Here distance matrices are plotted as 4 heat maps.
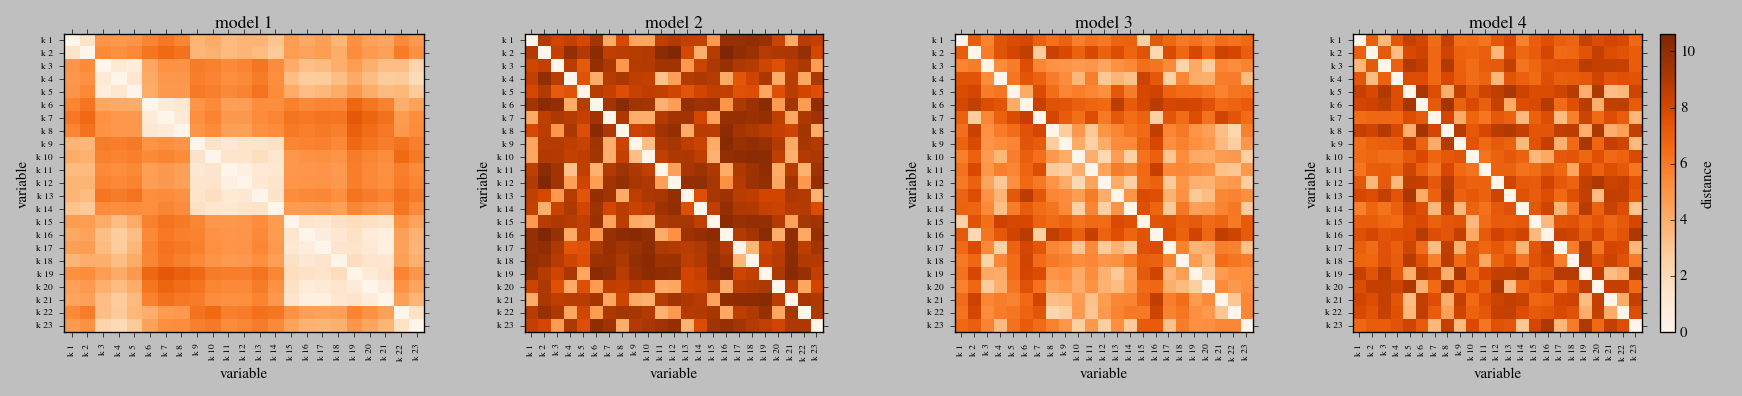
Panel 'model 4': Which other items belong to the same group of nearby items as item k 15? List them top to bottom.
k 10, k 16
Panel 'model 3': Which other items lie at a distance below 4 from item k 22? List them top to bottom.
k 8, k 9, k 11, k 21
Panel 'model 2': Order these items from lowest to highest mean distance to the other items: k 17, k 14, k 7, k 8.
k 7, k 8, k 14, k 17
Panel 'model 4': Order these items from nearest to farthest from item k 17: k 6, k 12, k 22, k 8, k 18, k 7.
k 7, k 18, k 6, k 12, k 22, k 8
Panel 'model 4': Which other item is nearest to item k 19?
k 21
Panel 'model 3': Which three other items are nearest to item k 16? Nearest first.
k 2, k 7, k 3
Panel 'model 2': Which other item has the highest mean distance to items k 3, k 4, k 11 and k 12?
k 2
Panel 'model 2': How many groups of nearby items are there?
6
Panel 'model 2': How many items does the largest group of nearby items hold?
7
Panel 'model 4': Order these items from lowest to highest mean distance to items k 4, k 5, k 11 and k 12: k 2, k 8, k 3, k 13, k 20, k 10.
k 2, k 10, k 8, k 3, k 13, k 20
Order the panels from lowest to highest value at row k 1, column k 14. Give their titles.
model 1, model 4, model 3, model 2
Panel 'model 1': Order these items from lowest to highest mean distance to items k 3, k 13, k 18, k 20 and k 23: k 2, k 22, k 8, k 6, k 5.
k 5, k 22, k 2, k 6, k 8
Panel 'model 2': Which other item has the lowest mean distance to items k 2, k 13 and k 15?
k 14
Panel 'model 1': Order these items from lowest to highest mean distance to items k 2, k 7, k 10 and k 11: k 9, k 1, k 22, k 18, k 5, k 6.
k 9, k 1, k 6, k 18, k 5, k 22
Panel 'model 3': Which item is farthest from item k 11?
k 16
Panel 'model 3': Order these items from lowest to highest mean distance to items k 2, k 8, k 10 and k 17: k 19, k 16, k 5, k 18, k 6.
k 19, k 18, k 16, k 5, k 6
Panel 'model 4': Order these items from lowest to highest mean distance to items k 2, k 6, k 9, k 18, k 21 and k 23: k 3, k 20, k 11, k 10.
k 11, k 20, k 10, k 3
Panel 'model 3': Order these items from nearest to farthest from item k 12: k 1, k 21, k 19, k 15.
k 19, k 21, k 1, k 15
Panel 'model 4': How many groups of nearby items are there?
7
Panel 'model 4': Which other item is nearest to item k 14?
k 23
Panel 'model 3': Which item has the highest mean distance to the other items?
k 6
